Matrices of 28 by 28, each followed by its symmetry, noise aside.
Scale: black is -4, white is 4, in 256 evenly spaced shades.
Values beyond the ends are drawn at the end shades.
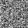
mirrored top to bottom.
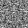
mirrored left to right.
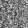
mirrored top to bottom.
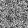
symmetric across the other diagonal.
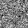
no symmetry.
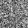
no symmetry.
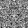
mirrored left to right.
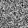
symmetric across the other diagonal.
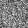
symmetric across the other diagonal.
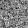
symmetric.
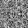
mirrored top to bottom.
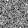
same after a half turn.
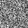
antisymmetric.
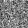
no symmetry.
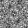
same after a half turn.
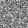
symmetric across the other diagonal.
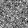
symmetric across the other diagonal.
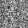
mirrored top to bottom.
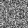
mirrored top to bottom.
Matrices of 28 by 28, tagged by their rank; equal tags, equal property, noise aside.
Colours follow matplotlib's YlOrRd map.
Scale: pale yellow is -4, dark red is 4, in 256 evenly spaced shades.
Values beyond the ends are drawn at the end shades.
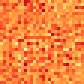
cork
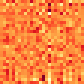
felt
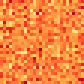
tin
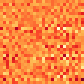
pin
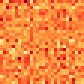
cork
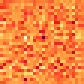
pin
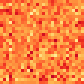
tin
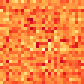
pin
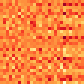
felt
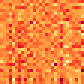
pin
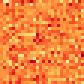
tin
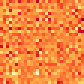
cork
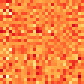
pin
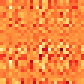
felt
